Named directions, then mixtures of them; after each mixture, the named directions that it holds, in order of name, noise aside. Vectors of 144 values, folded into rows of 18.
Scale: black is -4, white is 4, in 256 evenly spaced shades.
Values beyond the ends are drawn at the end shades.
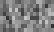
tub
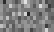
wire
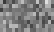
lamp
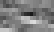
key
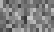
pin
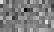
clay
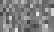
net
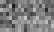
clay, key, lamp.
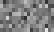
pin, wire.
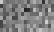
clay.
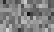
key, wire.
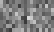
pin.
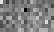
clay, pin.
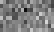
clay.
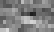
key.
